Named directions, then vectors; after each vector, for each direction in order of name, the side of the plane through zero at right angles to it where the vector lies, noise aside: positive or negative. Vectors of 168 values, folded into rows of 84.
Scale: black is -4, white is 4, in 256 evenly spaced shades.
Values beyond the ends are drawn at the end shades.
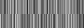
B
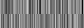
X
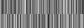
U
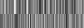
negative, negative, positive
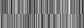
positive, positive, positive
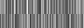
negative, negative, positive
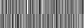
negative, positive, positive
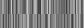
negative, negative, positive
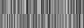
positive, positive, negative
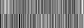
negative, negative, negative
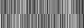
positive, positive, positive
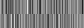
negative, positive, positive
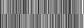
negative, negative, negative
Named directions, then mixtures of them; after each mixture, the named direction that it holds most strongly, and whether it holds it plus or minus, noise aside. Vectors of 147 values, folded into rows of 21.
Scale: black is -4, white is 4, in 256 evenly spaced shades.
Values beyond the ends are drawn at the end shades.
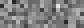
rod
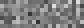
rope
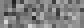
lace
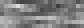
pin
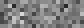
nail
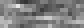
pin, plus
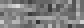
pin, plus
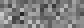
nail, minus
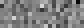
rope, minus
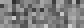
rod, plus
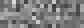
lace, minus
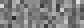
rod, minus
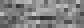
pin, minus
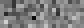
lace, plus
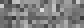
rod, minus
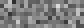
rod, plus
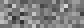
nail, minus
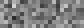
nail, minus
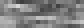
pin, plus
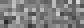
lace, minus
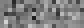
lace, plus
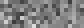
nail, minus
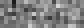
lace, plus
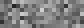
nail, plus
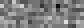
rod, minus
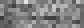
pin, minus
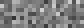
rope, plus
